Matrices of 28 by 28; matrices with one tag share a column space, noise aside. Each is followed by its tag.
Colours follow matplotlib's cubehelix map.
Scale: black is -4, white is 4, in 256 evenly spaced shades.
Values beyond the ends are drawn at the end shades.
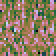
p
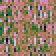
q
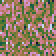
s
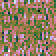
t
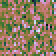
s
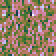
q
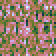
q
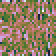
t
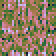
p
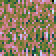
t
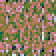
t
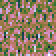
t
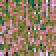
p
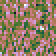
p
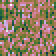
p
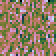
t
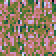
s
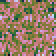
t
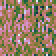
q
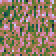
q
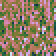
p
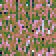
p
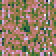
p
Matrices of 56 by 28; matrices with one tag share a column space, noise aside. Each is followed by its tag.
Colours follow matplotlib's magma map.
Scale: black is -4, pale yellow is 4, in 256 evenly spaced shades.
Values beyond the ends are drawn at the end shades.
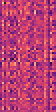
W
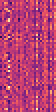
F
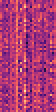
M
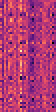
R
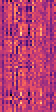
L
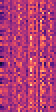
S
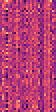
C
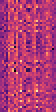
M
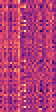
M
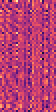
C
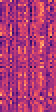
L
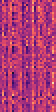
L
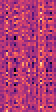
S
